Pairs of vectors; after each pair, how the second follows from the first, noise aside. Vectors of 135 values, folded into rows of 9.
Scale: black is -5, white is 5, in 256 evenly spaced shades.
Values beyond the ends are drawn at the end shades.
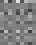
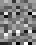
reversed, negated, scaled up.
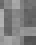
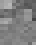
reversed, negated, partly zeroed.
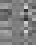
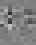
reversed, negated, partly zeroed.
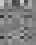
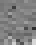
reversed, partly zeroed.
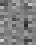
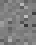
wrapped around, negated, partly zeroed.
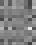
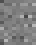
reversed, negated, partly zeroed.
